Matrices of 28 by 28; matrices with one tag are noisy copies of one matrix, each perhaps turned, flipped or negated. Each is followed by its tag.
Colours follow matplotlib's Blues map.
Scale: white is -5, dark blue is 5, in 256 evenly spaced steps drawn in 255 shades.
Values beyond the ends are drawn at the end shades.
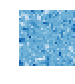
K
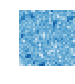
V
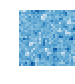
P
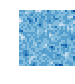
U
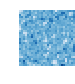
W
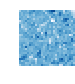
V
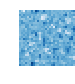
P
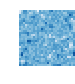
W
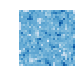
U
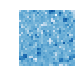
V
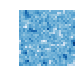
V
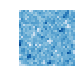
V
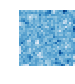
U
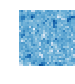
V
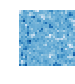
W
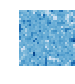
K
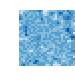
K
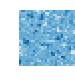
P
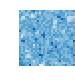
V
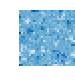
U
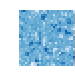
P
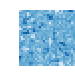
P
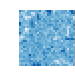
K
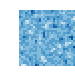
P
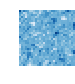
U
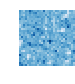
V
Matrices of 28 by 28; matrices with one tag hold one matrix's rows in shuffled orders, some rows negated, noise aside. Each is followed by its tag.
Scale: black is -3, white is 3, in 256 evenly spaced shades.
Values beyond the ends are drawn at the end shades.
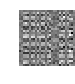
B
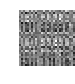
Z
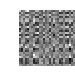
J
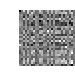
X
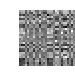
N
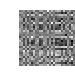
X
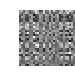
J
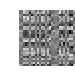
B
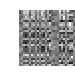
B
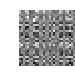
J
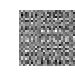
Z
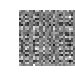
J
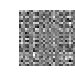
J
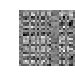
B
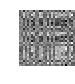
X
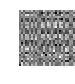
Z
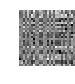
X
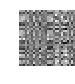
N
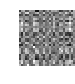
J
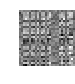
B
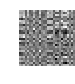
N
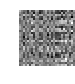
X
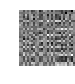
X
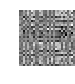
X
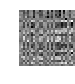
X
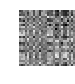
N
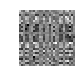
J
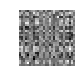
J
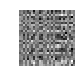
X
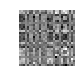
N
